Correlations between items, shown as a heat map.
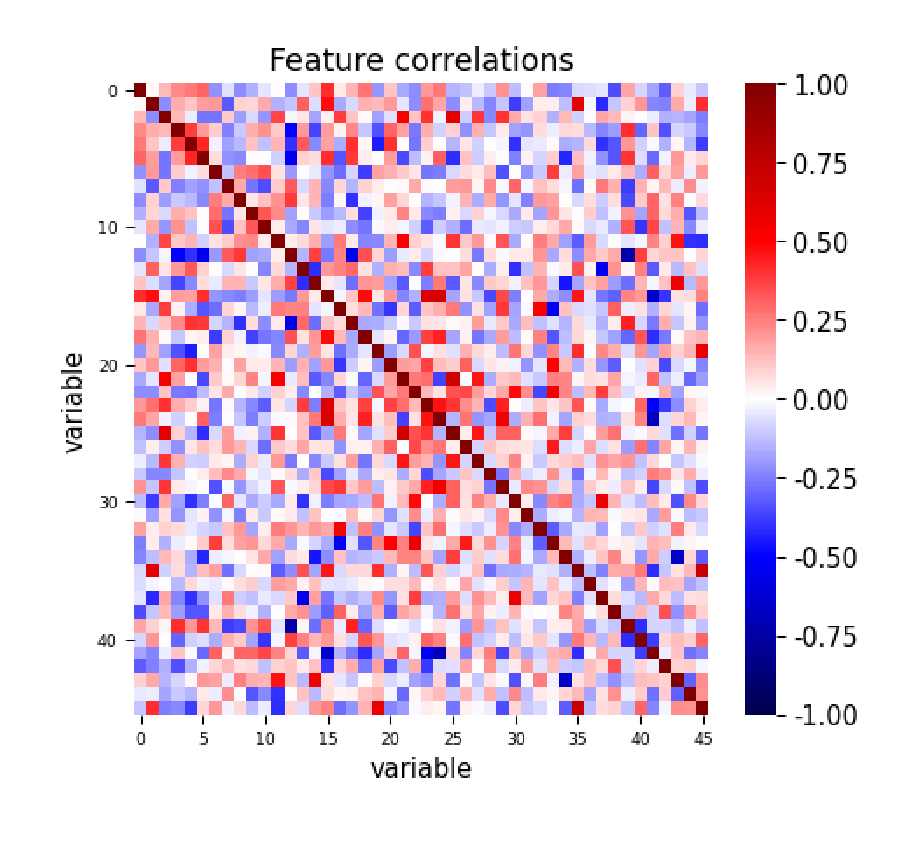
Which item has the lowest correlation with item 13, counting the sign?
37
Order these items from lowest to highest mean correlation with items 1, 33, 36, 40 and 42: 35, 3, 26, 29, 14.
3, 29, 14, 35, 26
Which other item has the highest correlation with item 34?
25
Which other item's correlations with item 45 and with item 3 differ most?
19
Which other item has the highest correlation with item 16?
32
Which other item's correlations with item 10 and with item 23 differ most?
41
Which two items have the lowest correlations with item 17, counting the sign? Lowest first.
12, 8
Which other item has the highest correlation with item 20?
33
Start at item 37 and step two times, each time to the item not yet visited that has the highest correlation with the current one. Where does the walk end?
22
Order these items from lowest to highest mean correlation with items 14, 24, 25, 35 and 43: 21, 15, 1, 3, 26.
3, 21, 26, 1, 15
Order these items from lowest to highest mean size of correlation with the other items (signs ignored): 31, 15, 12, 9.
31, 9, 12, 15
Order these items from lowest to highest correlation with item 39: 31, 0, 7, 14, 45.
7, 14, 45, 31, 0
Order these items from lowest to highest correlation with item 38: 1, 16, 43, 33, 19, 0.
0, 43, 1, 33, 19, 16
